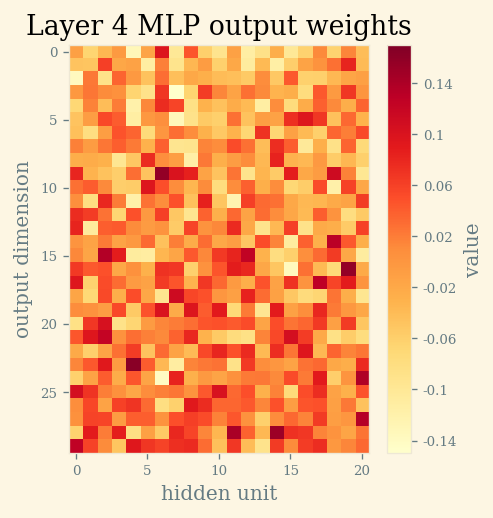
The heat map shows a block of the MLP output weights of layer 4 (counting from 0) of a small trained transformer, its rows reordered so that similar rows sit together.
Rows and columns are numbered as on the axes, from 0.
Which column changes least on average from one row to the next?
9
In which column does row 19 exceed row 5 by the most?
8
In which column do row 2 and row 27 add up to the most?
20
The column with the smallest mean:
13
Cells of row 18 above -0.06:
16
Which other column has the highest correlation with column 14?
5
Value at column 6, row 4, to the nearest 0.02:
0.08
